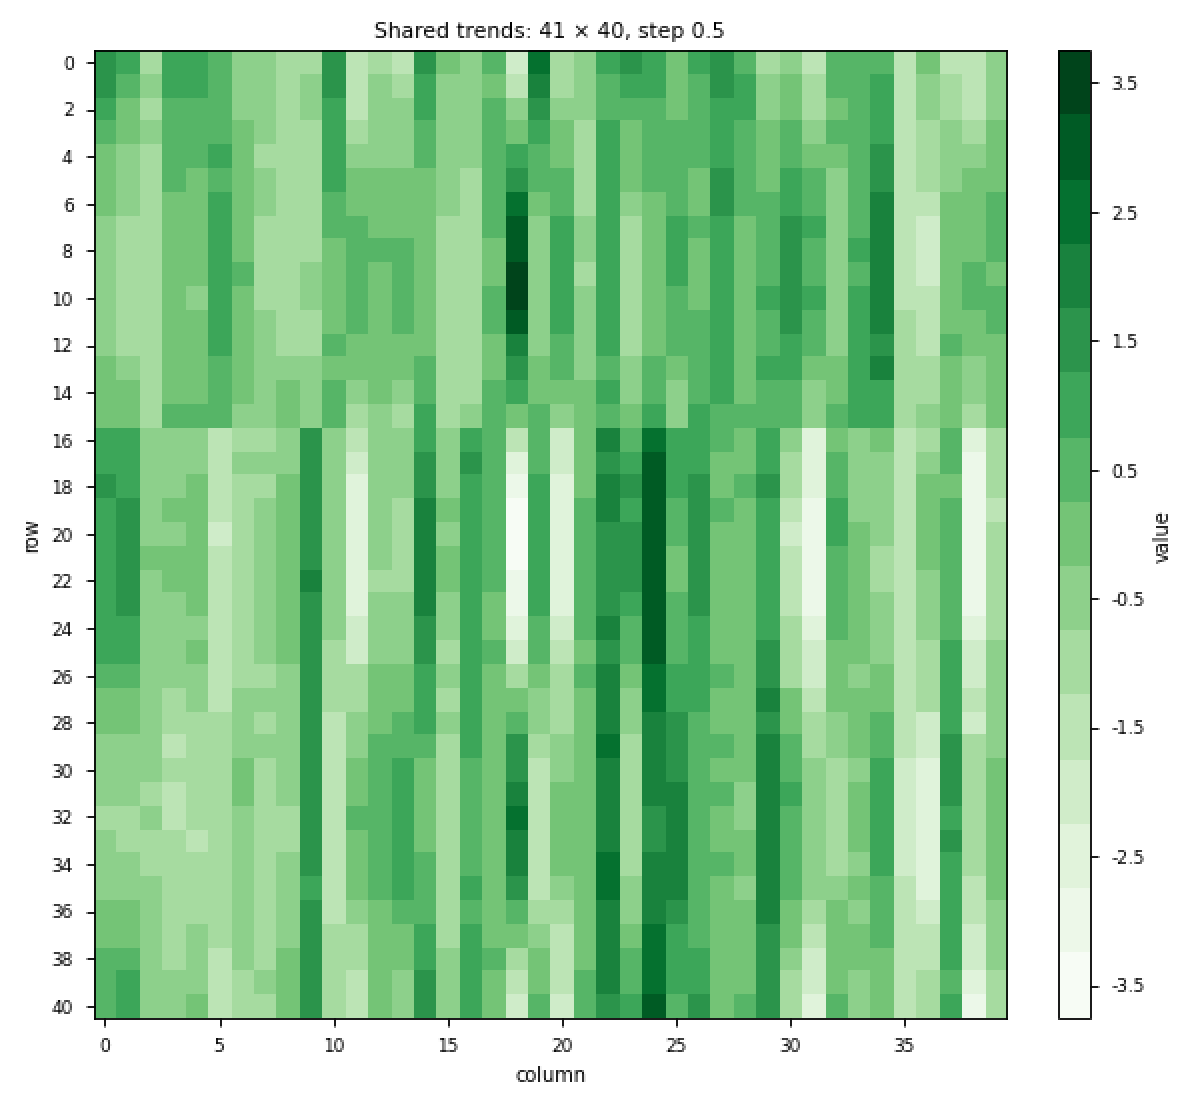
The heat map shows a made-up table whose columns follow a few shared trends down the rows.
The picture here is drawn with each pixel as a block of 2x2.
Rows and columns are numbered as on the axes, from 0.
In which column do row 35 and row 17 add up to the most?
24
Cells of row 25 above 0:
14
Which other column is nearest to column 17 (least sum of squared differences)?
28
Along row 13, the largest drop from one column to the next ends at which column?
35
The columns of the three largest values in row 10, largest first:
18, 34, 30
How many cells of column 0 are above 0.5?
13
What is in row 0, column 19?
2.5
